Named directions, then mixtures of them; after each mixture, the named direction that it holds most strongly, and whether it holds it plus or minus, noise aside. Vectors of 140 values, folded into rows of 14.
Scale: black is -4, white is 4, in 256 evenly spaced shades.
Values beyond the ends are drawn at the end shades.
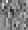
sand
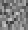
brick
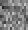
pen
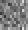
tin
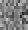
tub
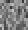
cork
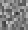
brick, minus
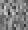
sand, minus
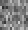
pen, plus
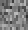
brick, plus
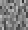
cork, plus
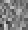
cork, minus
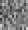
tin, plus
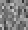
cork, plus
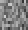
tin, minus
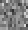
sand, plus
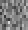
tin, plus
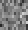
tub, minus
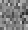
tub, plus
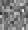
brick, plus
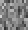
cork, plus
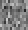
sand, plus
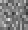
tub, plus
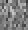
sand, minus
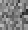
tub, plus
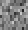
brick, minus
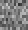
tub, minus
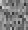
pen, minus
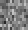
pen, plus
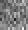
tin, plus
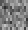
pen, plus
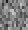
sand, minus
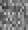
pen, plus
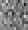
tub, plus
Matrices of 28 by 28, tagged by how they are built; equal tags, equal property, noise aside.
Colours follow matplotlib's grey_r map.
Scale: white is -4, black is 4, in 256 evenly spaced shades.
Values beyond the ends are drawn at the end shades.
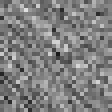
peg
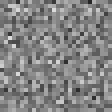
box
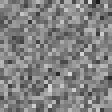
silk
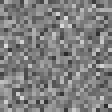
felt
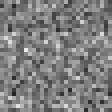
box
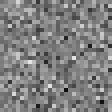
felt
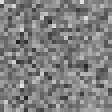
felt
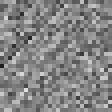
silk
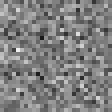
felt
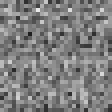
box
